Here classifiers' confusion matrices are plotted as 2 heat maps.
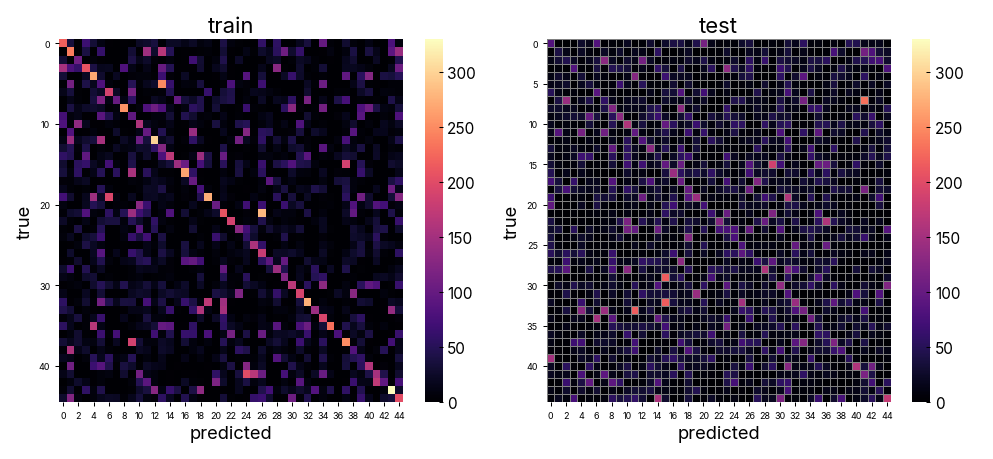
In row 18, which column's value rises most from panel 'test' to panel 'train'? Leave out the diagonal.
43
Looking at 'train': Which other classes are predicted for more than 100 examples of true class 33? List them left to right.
18, 21, 43
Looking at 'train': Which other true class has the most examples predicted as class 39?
19
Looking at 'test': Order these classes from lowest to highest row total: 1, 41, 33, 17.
1, 41, 17, 33
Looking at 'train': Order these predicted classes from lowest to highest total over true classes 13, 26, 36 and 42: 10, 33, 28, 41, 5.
33, 28, 10, 5, 41
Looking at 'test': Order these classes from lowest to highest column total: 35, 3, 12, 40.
3, 40, 12, 35
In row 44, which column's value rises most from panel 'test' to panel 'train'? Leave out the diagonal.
1
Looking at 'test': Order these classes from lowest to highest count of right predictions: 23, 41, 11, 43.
43, 23, 11, 41
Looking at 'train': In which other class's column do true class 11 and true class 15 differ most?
37
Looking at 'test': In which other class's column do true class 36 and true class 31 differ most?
19
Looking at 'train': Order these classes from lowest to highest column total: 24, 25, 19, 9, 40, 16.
25, 19, 40, 16, 24, 9
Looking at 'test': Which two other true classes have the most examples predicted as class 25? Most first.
32, 26
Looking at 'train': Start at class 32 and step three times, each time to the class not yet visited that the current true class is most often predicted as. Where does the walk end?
9
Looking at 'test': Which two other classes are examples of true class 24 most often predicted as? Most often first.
18, 41
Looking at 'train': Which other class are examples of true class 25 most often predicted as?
26
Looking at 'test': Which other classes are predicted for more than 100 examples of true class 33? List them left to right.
4, 7, 11
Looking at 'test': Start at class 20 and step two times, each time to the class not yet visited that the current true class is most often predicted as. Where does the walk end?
6
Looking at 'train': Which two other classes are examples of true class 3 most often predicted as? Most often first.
0, 28
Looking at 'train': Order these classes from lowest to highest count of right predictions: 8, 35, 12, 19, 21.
21, 35, 8, 19, 12
